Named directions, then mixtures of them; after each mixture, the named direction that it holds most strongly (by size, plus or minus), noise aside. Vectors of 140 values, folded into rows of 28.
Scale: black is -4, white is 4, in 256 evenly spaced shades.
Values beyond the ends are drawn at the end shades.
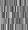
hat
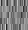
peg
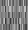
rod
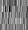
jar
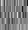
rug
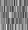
hat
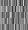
hat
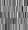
rug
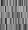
rod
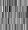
jar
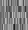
rod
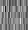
jar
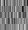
rug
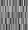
rod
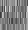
jar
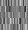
rod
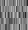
rug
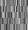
hat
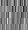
peg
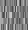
hat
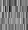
jar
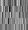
jar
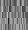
jar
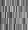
hat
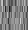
jar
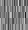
hat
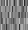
peg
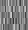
rod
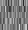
rod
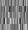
rod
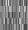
rod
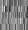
jar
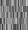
peg
